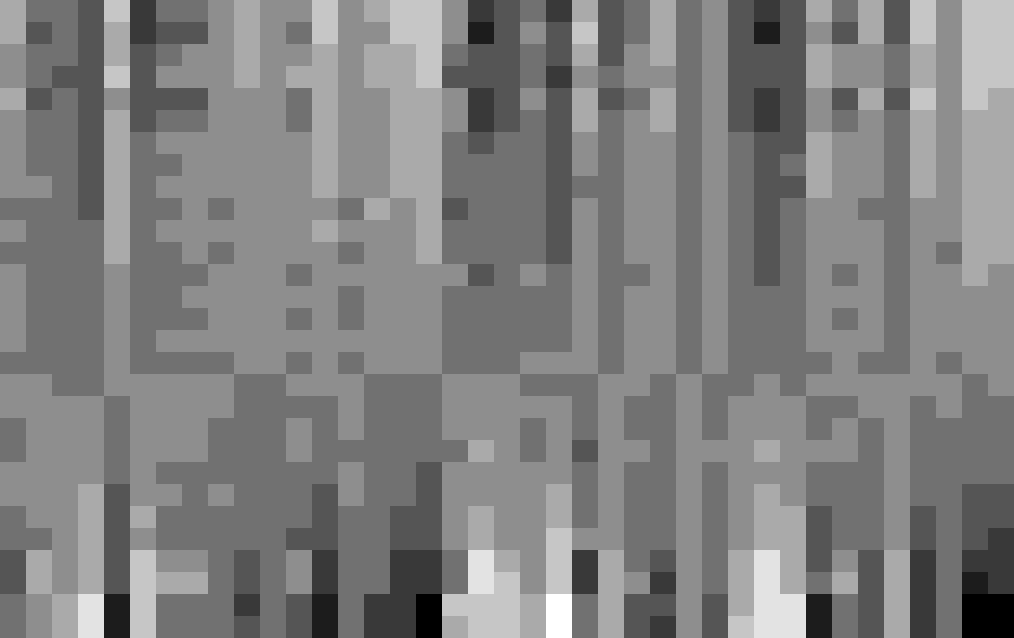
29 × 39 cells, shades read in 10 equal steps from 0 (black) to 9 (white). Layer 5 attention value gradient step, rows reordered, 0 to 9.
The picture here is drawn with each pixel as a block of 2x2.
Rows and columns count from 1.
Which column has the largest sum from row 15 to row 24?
30
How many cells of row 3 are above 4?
23
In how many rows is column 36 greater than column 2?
17
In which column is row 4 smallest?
22
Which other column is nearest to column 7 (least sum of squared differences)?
8
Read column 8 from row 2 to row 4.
3 5 5
